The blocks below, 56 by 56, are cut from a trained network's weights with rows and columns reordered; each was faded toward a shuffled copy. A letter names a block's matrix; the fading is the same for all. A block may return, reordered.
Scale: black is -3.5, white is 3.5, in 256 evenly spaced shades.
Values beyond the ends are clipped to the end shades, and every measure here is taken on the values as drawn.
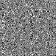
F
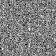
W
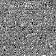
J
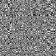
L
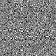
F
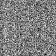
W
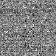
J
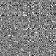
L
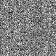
W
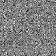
F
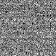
J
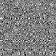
L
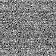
J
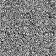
W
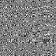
L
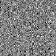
F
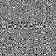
L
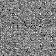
J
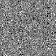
F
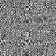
L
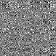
L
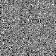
F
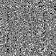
F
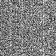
W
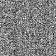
W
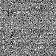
J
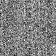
W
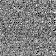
J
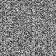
W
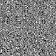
F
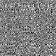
L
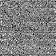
J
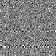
L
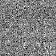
J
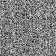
W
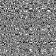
L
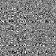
L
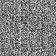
W
